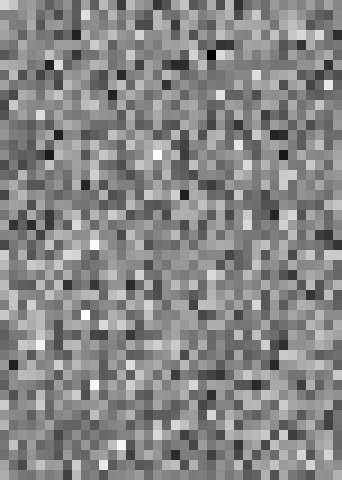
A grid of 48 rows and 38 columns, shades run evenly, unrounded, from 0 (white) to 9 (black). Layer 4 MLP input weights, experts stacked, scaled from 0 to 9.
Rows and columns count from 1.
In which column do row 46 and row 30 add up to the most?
35
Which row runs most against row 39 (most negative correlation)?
34
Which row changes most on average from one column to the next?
22
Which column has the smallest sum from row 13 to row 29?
9
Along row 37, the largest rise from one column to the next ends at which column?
2
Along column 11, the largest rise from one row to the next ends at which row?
26
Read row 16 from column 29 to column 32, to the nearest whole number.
6 4 4 8
